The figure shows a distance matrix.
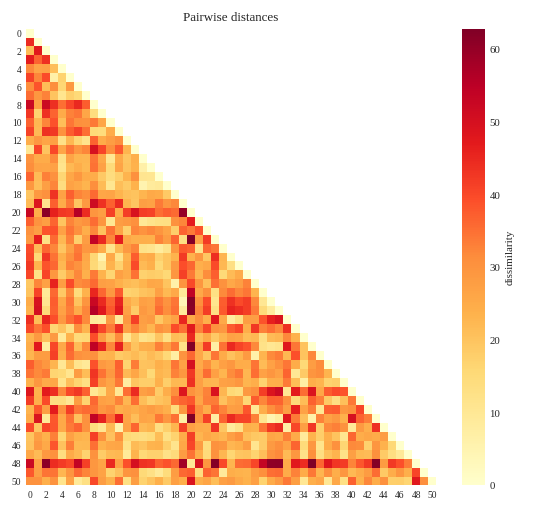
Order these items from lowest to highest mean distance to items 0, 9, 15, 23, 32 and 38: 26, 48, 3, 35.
26, 35, 3, 48
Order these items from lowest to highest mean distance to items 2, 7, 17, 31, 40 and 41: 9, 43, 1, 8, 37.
37, 43, 9, 1, 8
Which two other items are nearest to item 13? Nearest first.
0, 45
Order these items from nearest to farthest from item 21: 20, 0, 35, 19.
35, 19, 0, 20
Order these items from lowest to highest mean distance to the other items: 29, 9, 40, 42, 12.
12, 29, 9, 42, 40
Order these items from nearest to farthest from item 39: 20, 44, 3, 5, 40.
5, 3, 44, 40, 20
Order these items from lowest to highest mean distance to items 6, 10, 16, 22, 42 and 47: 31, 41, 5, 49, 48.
49, 41, 5, 31, 48
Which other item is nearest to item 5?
3
